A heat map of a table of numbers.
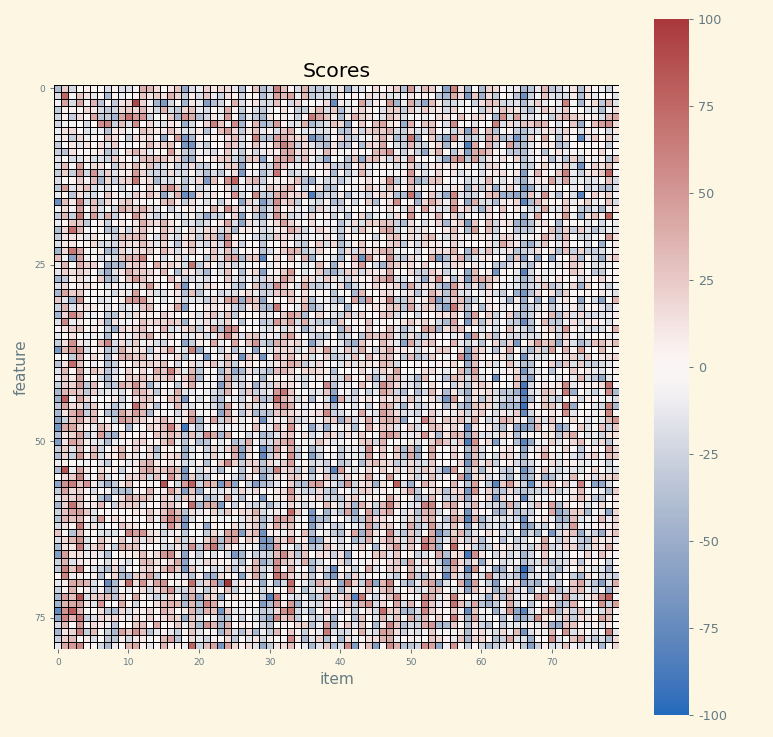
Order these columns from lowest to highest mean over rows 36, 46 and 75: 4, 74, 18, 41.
18, 4, 41, 74
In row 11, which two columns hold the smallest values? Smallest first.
74, 26
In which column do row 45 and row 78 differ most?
78
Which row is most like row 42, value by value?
46
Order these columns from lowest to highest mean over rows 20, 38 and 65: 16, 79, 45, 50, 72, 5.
45, 16, 79, 5, 72, 50
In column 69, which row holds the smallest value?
55
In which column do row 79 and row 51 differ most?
19
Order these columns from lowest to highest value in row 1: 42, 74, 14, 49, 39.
74, 39, 49, 42, 14
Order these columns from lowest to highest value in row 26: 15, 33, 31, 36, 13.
36, 31, 13, 15, 33
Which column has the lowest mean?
66
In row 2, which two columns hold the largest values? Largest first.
11, 72
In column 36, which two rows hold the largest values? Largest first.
4, 56
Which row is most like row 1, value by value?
33
